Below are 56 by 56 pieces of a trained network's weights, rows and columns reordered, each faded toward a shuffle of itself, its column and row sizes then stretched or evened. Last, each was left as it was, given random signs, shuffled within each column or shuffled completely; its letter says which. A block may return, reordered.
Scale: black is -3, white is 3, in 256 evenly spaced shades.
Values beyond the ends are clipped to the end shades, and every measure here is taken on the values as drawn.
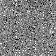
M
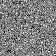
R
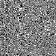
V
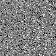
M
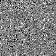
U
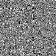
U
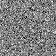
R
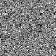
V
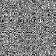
V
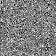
M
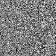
U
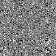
V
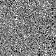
M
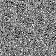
R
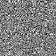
V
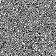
M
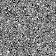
M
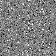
M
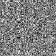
V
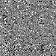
U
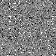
U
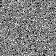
R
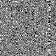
V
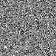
V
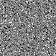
M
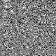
V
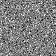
R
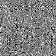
V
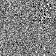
U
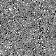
M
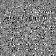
V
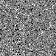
U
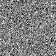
M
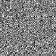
V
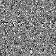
U
